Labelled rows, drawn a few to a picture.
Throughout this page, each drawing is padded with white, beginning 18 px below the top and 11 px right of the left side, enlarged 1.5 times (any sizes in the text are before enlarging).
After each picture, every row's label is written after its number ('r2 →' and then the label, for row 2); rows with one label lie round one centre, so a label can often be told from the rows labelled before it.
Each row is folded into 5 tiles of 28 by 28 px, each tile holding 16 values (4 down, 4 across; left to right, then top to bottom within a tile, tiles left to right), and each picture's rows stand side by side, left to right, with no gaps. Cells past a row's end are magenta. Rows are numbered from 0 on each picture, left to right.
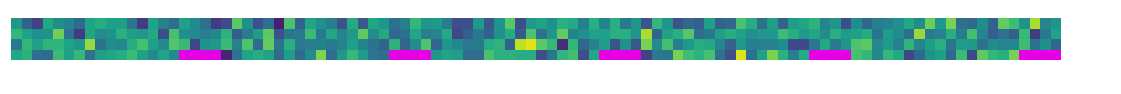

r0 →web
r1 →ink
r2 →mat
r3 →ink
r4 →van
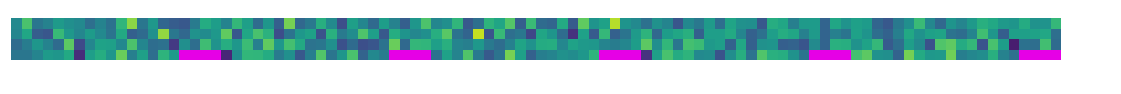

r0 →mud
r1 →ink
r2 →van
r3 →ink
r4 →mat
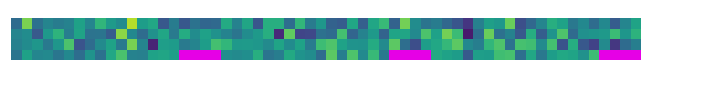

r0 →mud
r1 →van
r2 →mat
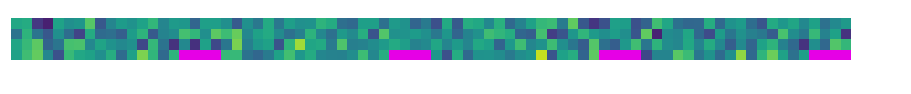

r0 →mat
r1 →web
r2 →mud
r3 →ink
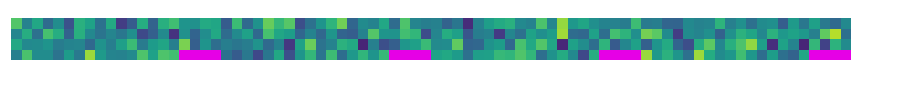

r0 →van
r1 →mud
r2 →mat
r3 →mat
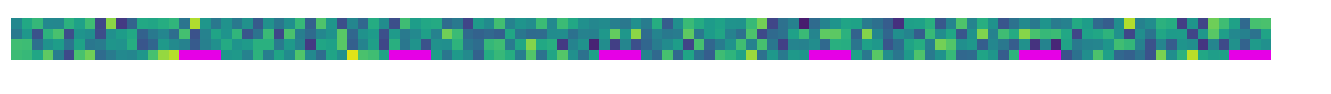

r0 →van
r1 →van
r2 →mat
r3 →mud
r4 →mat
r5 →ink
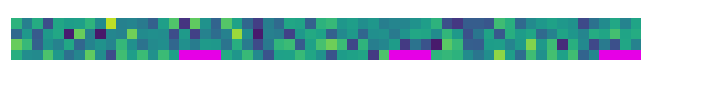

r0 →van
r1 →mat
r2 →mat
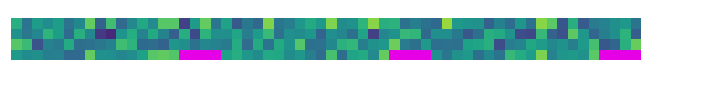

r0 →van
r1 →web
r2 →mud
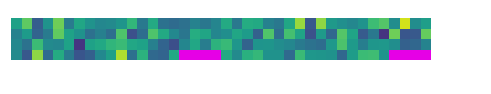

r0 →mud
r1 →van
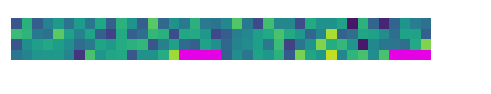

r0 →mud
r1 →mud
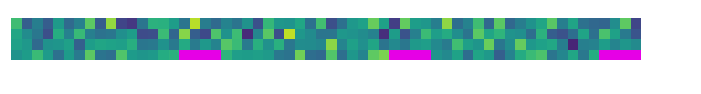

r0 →van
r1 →van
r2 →mud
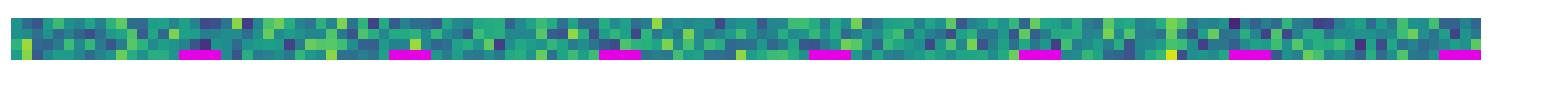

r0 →web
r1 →mud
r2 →mud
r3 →ink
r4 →van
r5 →mud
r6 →ink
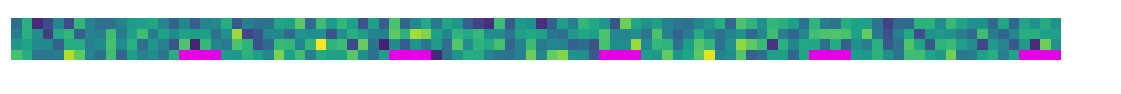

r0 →mat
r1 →mat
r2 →ink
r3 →mat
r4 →mat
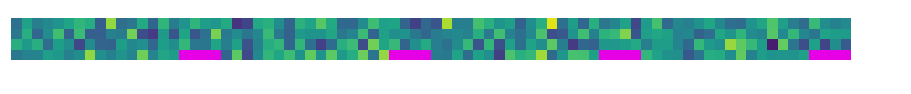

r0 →van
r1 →web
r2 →mud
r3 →mat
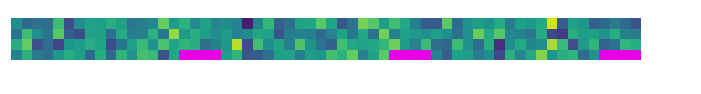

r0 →web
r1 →web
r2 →mud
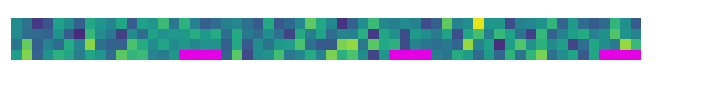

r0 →web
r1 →web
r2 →mud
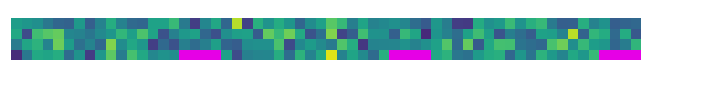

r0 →ink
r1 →mud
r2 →web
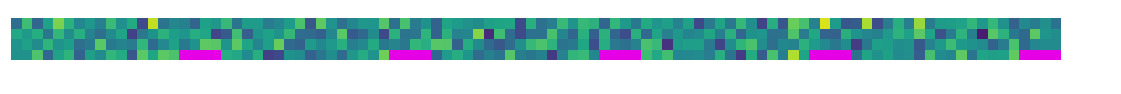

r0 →mud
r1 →van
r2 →van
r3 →van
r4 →mud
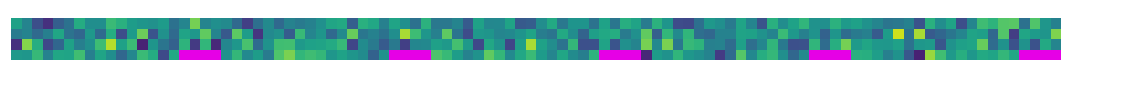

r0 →mat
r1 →mat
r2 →mat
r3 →ink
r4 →van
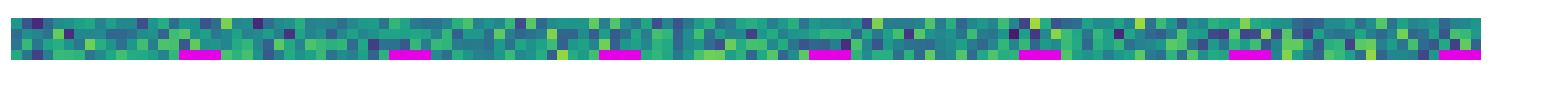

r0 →web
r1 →mat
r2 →van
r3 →mat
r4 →van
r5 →van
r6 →mat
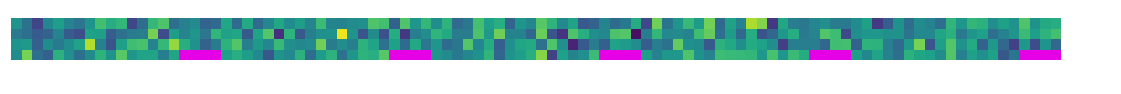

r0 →web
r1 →van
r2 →mud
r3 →mud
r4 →mat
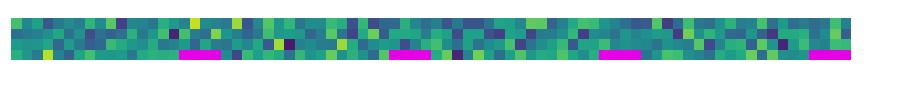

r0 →van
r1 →mud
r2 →web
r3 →mud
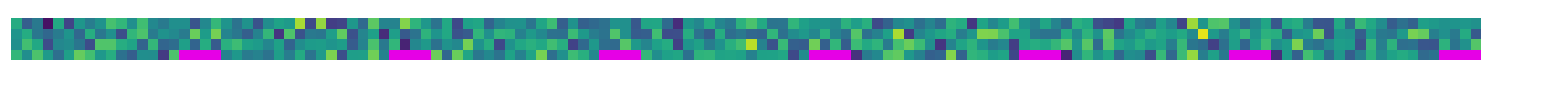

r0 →mat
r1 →van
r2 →mud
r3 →mat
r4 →ink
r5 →ink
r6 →ink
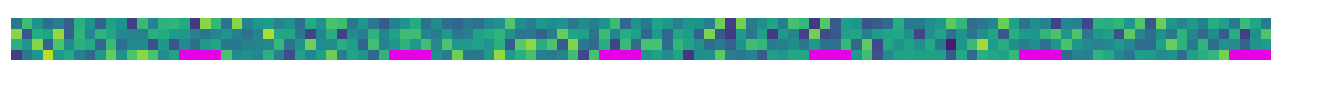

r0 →ink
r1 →mud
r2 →mat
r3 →van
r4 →web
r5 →van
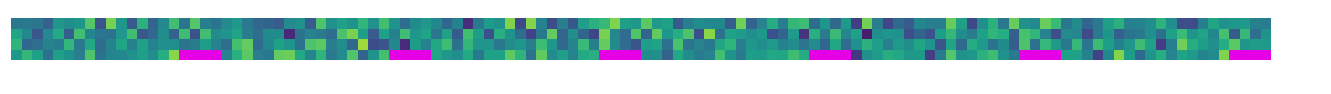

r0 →van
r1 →mat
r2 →van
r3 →van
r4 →ink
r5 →web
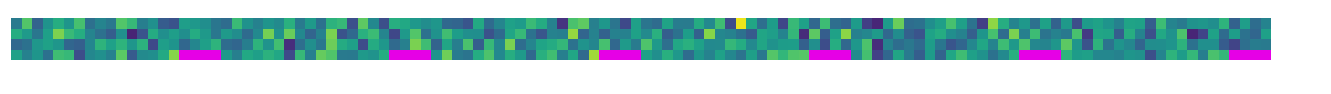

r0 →mud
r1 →mud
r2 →web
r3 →van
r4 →web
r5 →van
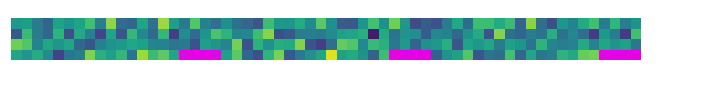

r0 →van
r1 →web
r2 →van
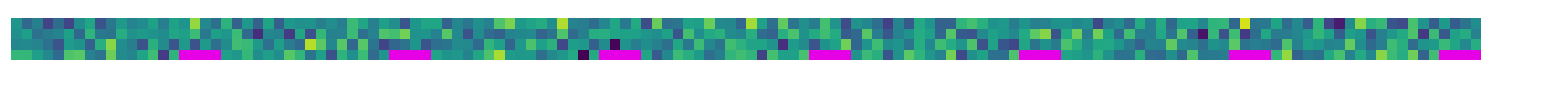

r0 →mat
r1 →mat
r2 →mat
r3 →mud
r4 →mat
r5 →van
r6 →web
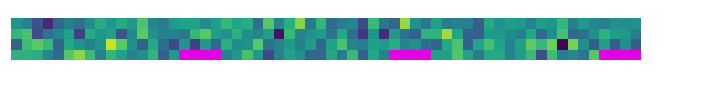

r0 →mat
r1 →van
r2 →mat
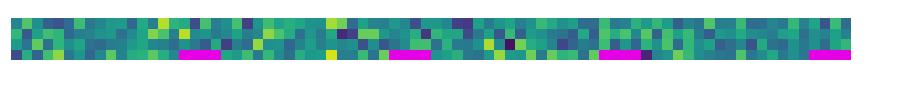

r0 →ink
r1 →mud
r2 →mat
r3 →ink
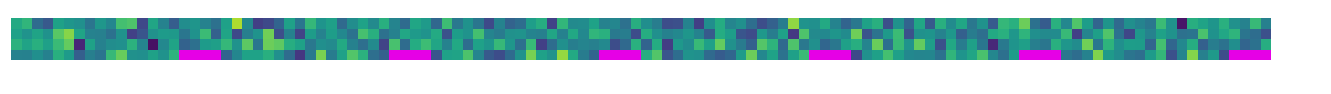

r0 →mud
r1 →ink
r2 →ink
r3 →web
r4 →ink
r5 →ink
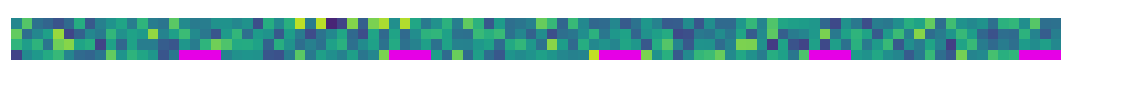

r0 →ink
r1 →van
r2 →mud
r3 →mat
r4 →van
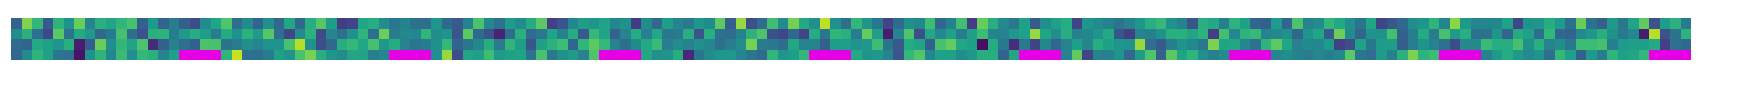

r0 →mud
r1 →web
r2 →web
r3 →van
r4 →mat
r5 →web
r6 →van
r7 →van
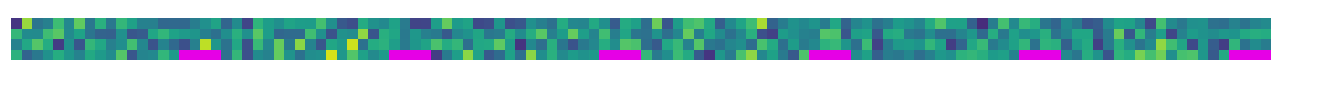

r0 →mud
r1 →web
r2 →ink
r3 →mud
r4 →web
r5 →mat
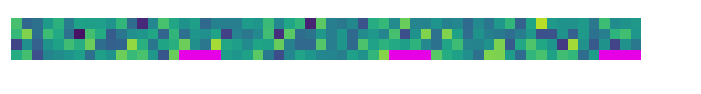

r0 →web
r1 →van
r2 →mat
